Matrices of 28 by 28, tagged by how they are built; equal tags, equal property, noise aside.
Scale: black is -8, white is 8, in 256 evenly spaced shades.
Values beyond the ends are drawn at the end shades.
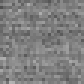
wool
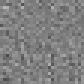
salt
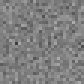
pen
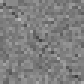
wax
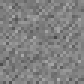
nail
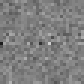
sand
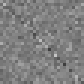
wax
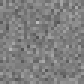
pen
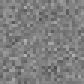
salt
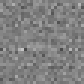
sand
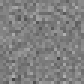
salt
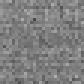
wool
